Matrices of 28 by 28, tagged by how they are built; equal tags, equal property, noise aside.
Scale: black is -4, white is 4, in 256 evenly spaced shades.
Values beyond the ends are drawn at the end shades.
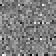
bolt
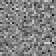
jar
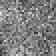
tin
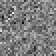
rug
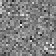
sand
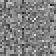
jar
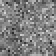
tin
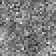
tin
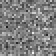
jar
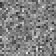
rug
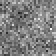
tin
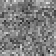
tin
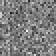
rug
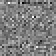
bolt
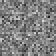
jar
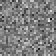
rug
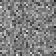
jar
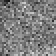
tin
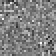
sand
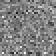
bolt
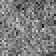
tin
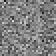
jar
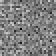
jar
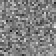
rug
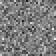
rug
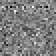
bolt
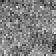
tin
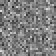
jar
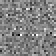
bolt
